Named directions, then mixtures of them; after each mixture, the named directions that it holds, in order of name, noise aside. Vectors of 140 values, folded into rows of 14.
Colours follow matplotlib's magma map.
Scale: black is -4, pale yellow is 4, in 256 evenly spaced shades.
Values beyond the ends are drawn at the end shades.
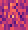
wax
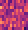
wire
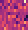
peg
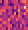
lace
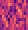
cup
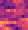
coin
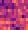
coin, lace.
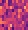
lace, wire.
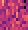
lace, peg.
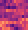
coin.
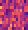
wire.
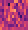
cup, peg, wax.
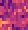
coin, lace, wire.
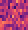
coin, wax, wire.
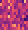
coin, lace, peg.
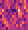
cup, lace.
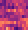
coin.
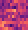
coin, peg, wax.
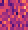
lace.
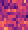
coin, peg.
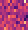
peg.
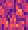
cup, wire.
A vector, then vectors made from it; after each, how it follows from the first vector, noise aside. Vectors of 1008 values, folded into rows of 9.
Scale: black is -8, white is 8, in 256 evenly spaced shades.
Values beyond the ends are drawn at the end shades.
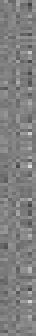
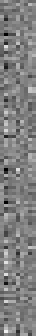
reversed, negated, scaled up.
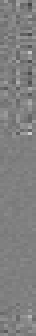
partly zeroed.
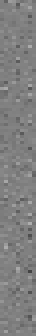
negated, partly zeroed.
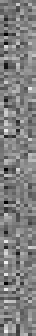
reversed, negated, scaled up.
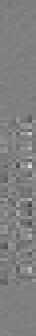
partly zeroed.
